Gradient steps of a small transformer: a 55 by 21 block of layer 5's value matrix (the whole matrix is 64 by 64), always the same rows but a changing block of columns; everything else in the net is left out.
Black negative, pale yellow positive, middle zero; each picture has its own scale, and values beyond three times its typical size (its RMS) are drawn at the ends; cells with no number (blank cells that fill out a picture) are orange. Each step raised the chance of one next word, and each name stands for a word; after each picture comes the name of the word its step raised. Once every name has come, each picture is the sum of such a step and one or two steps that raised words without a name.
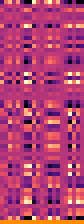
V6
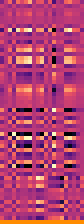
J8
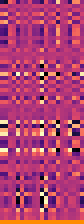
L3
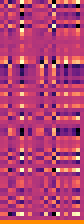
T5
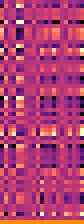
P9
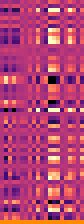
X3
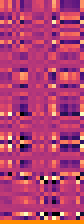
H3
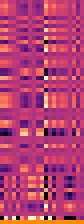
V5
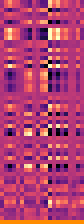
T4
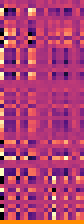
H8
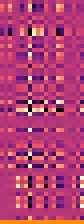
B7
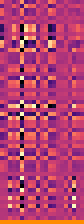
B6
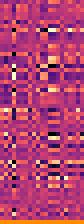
J8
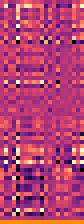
H8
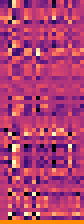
P9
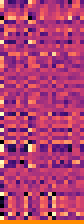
H3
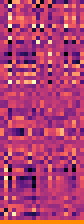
T5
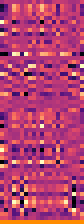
L3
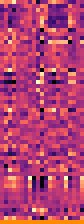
V6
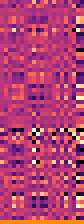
J8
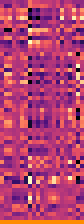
H8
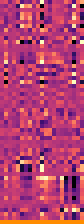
T5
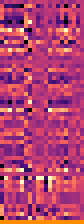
P9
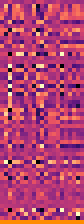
H3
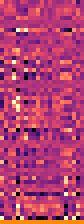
V5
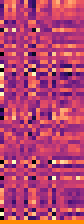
V6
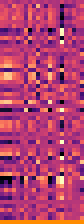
H8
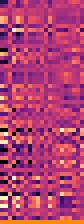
J8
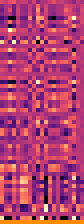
V5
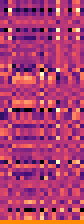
X3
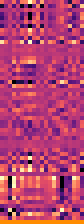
T5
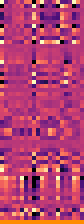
T5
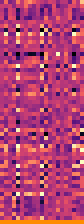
J8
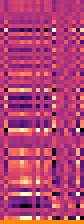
V5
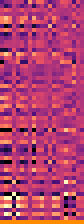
T5
